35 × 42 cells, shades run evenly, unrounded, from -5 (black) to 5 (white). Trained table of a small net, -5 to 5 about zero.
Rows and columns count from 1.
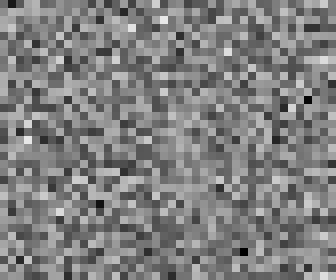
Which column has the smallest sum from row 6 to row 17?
5
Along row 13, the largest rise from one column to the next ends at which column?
40
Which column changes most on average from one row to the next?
36
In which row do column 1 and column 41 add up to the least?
17
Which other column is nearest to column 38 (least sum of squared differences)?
34
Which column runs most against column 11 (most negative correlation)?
42
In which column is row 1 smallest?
2
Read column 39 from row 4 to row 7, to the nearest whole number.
-3 1 1 -1
